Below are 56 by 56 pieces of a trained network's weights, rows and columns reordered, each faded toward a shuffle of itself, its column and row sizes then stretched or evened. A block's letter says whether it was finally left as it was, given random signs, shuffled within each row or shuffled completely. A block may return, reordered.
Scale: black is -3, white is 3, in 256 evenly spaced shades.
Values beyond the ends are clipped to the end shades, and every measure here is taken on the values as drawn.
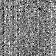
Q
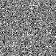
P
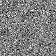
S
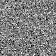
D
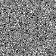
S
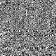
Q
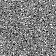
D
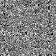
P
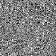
Q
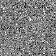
P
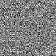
Q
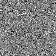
S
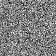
S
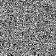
Q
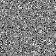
P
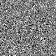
S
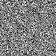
P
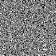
P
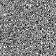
P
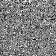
S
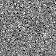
S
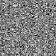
Q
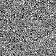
P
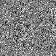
P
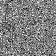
D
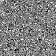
S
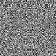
Q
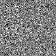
P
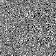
P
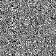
P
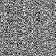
Q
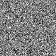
S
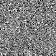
S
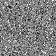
D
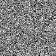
P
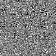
P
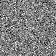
D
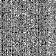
Q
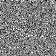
S
